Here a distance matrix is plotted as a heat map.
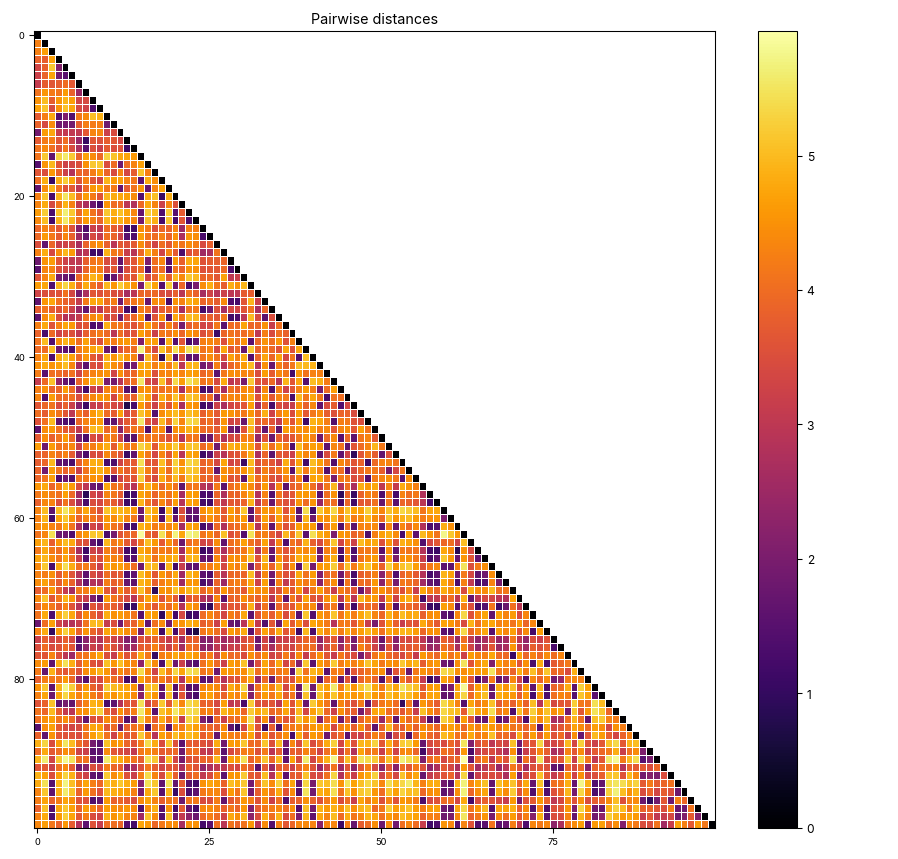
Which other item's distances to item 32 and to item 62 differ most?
91
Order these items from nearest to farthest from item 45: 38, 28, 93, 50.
50, 28, 38, 93
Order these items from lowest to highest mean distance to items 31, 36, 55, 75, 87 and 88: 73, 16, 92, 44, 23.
92, 44, 23, 73, 16
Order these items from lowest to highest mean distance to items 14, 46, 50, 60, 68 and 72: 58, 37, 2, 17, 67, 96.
58, 67, 2, 96, 37, 17
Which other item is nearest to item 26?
37
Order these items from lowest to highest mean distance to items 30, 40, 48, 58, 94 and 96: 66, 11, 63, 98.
66, 11, 98, 63
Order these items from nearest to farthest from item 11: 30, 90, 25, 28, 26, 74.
30, 26, 28, 25, 74, 90
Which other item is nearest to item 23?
74
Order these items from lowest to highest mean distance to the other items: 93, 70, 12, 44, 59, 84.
44, 70, 12, 59, 93, 84
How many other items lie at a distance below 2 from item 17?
4
